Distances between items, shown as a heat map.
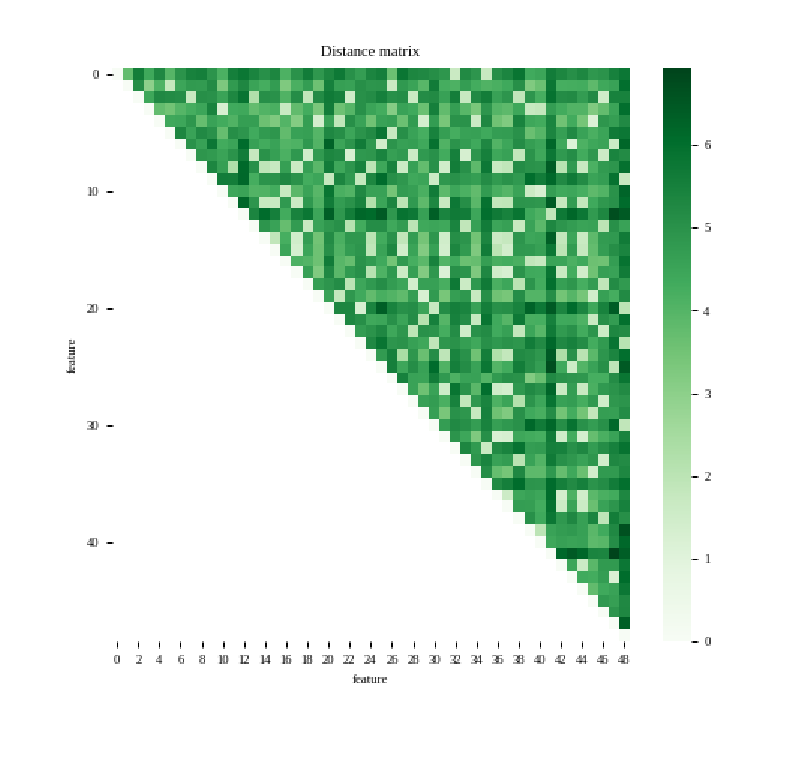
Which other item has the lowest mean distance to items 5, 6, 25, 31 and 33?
43
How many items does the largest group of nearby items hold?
12
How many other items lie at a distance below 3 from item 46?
8
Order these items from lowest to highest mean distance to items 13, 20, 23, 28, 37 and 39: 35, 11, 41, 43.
11, 43, 35, 41
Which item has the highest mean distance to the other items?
41
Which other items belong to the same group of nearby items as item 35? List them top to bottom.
0, 32
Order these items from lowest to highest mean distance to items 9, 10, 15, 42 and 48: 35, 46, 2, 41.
46, 2, 35, 41
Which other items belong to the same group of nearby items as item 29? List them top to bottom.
4, 19, 21, 34, 45
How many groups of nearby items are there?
9
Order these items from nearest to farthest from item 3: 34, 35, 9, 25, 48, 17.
34, 17, 25, 35, 9, 48
